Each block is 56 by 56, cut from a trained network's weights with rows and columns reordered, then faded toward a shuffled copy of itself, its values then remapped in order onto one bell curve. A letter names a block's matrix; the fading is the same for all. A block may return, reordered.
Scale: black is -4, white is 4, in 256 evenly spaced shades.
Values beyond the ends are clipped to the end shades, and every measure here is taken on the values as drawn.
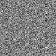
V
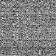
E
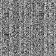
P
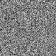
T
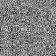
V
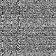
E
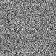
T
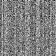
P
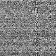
E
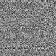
T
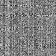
P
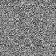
T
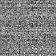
E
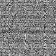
E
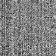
P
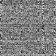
E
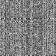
P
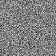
T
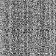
P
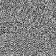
T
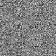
V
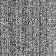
P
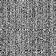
P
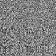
V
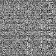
E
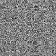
V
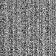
P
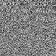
T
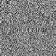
V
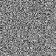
V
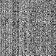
P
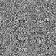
V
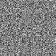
V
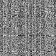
P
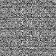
E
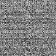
E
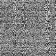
E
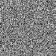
V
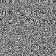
V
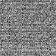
E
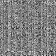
P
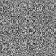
V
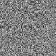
V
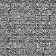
E
